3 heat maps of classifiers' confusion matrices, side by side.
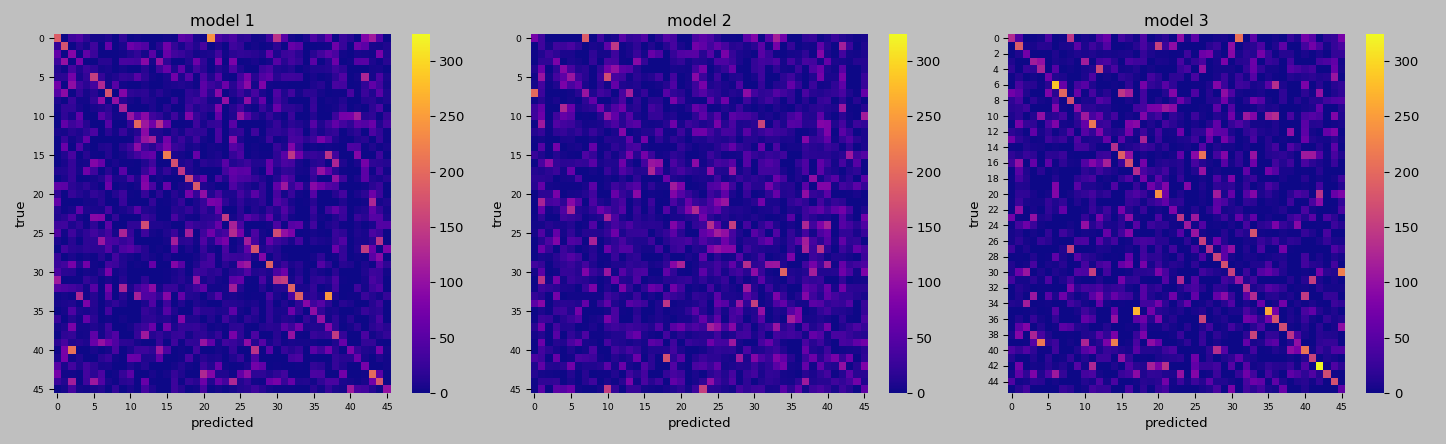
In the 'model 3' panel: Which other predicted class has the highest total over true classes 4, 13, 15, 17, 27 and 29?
26
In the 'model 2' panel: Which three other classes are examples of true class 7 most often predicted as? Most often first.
0, 13, 29
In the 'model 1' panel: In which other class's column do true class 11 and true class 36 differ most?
14
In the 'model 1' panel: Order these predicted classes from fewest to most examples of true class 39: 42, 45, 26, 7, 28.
45, 42, 28, 7, 26
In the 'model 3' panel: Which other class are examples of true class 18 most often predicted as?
30
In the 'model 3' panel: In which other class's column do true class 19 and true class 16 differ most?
13
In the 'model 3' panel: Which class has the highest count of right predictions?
42
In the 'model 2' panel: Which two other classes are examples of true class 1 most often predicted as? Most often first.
11, 42
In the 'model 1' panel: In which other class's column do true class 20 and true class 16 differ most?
38
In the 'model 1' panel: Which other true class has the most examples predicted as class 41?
10
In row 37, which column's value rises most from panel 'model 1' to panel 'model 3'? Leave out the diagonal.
45
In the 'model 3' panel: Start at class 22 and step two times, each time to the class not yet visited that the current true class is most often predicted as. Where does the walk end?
20
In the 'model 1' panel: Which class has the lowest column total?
34
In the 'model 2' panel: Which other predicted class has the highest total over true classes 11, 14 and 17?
31
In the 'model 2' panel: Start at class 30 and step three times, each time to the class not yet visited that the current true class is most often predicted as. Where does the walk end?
38
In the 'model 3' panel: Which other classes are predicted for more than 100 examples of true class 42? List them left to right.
11, 19, 21
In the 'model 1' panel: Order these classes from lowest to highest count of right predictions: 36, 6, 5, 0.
36, 6, 5, 0
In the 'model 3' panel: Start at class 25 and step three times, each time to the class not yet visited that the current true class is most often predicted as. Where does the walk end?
28
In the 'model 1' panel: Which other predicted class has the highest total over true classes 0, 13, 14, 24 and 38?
12
